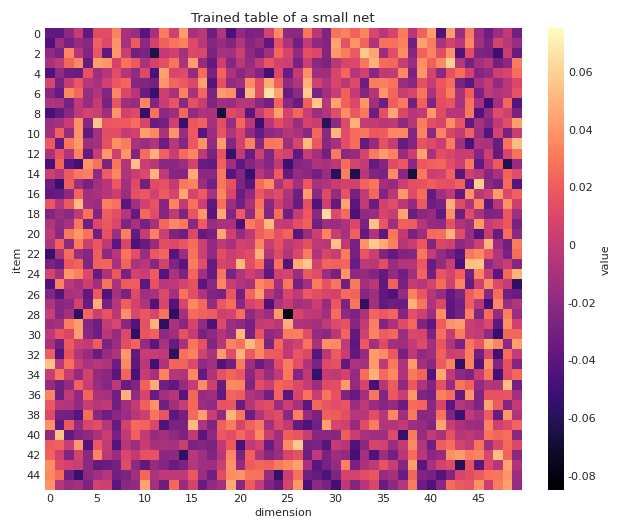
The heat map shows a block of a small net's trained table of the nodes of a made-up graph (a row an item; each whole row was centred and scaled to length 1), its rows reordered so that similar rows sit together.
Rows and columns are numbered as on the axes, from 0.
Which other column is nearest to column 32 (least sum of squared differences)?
40
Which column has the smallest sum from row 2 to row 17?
17
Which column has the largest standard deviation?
11
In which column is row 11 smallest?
44
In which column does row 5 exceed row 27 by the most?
23
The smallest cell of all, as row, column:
28, 25
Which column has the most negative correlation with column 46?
7
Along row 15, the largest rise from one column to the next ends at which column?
45
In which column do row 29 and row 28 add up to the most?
48
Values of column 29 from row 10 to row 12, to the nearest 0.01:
-0.02 -0.02 -0.03
